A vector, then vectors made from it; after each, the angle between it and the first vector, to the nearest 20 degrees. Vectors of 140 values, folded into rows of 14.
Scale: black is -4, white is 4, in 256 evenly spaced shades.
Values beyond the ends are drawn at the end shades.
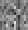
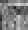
120 degrees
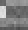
80 degrees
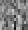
140 degrees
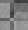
80 degrees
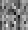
20 degrees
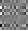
100 degrees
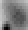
100 degrees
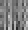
80 degrees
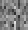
20 degrees
